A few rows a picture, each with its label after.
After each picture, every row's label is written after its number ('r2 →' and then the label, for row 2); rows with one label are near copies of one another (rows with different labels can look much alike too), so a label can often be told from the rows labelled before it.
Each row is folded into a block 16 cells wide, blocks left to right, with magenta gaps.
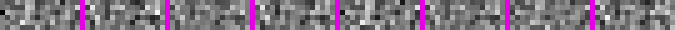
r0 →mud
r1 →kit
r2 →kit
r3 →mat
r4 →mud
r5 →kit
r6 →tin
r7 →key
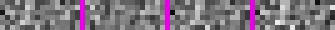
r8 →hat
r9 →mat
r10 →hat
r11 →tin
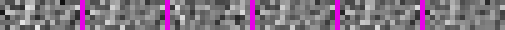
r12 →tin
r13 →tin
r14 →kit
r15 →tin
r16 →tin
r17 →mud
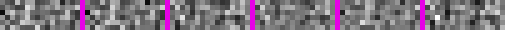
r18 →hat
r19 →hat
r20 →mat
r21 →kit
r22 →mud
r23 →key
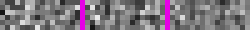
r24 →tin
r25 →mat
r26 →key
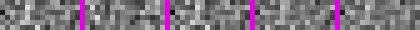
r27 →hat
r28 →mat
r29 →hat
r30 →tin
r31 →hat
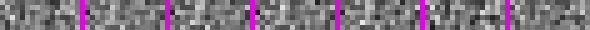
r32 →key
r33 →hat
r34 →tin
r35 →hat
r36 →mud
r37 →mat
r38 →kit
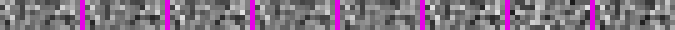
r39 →kit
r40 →kit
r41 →kit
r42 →kit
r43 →mat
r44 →kit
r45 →tin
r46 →mat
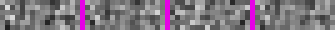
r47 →mat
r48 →key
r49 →tin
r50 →mat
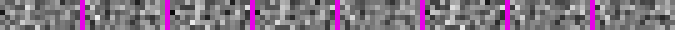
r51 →hat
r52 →key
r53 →mud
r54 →mud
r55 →key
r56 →tin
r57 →kit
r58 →kit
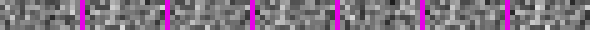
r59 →kit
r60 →tin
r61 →tin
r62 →hat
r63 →key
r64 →hat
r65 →tin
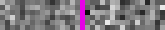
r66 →key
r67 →mud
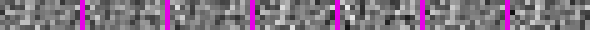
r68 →tin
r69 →key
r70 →mat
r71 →tin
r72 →mat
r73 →tin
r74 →hat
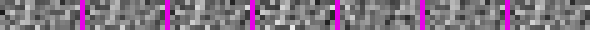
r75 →hat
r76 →tin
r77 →tin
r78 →tin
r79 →mat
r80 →mud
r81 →tin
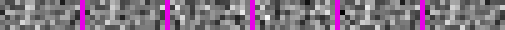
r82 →tin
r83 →mud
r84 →kit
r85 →key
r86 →hat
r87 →tin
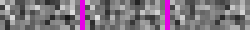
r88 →kit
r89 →key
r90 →kit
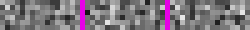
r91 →mat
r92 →mud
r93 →kit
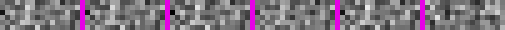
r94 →hat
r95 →hat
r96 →hat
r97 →mud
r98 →hat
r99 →key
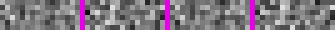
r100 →key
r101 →hat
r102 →key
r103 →tin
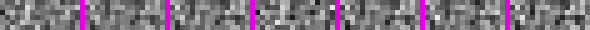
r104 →hat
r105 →mat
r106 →mat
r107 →mud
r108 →mat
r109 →key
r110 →mat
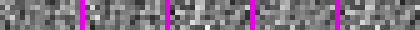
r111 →key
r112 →mat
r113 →tin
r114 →tin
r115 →tin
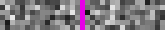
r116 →kit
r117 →hat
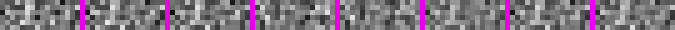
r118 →mud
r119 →tin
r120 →hat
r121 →kit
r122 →key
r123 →hat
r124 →hat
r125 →tin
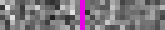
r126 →kit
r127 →hat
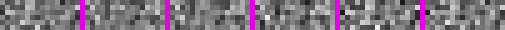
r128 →tin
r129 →kit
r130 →mat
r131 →key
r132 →tin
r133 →mud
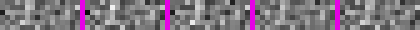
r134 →mud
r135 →hat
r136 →mud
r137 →hat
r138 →tin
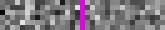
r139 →mud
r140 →kit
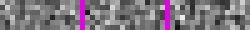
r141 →kit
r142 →hat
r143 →mat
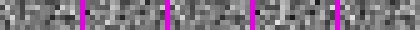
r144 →kit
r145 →mud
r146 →kit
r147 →mud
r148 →key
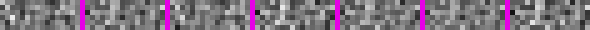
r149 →key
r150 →mud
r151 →mat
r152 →hat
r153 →tin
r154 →mud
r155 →mud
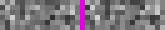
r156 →kit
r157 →kit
